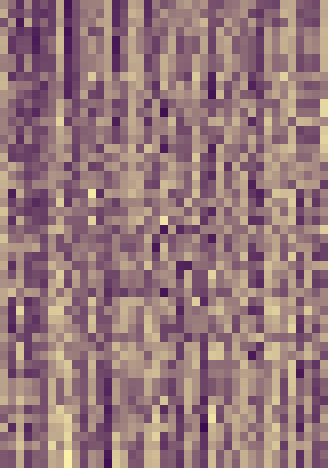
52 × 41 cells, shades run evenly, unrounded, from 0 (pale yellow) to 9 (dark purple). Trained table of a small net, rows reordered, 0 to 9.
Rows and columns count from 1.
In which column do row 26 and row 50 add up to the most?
21
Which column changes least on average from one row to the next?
11
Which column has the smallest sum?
37
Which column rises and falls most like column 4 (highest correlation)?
2
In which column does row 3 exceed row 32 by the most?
3
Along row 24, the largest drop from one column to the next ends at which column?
28
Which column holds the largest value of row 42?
38
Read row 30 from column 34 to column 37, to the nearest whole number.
2 3 3 5
